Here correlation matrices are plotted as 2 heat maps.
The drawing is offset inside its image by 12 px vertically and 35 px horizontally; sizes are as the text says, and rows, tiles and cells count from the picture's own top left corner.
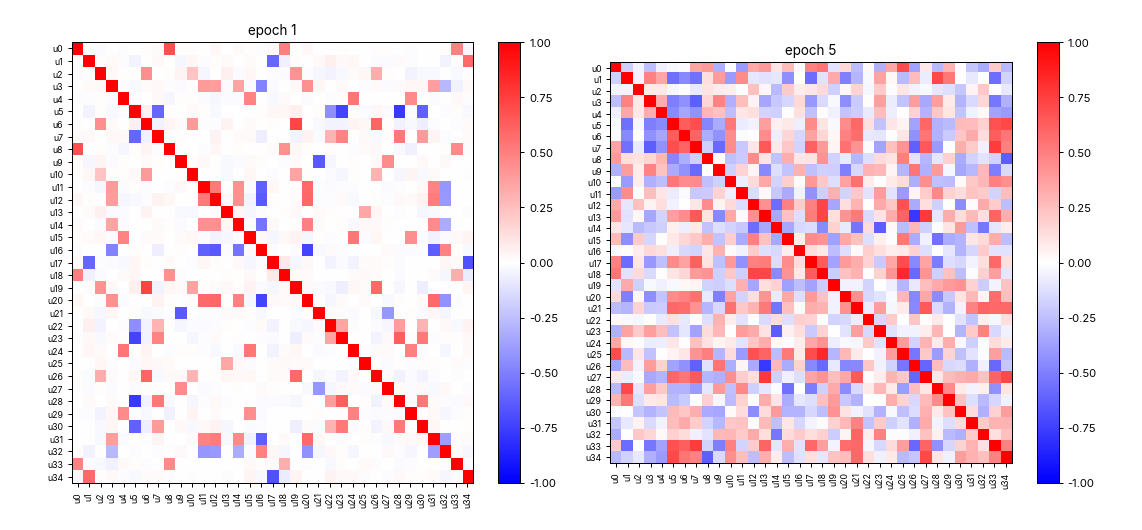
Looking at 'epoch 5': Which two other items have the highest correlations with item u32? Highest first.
u21, u23
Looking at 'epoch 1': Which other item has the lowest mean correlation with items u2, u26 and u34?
u17
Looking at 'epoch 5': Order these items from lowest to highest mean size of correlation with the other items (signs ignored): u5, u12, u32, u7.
u32, u12, u5, u7
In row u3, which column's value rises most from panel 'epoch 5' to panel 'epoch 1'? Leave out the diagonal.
u20
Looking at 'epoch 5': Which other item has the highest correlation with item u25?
u18
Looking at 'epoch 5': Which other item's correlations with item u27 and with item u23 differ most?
u7
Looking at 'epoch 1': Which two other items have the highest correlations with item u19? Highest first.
u6, u26
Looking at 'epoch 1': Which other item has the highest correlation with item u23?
u28
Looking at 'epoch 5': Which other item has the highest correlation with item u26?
u9
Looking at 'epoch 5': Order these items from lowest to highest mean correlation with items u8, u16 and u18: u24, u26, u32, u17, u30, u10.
u30, u26, u10, u32, u24, u17
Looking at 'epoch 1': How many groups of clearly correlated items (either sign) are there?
8
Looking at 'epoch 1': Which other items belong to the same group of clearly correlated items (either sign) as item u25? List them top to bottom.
u13
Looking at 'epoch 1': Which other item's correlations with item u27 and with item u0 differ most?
u8
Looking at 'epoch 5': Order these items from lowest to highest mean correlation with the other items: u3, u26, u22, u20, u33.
u26, u3, u22, u20, u33
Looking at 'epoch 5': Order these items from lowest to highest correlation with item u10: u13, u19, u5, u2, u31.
u19, u2, u31, u13, u5
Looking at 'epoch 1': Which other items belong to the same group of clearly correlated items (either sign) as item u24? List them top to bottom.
u4, u15, u29
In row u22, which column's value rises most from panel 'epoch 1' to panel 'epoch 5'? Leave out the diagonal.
u5
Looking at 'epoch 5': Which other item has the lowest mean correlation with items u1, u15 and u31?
u14
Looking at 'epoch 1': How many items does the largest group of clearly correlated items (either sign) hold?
8
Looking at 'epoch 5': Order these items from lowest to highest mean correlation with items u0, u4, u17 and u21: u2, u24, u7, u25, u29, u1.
u1, u29, u2, u24, u7, u25
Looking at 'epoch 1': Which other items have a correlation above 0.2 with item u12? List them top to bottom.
u3, u11, u14, u20, u31
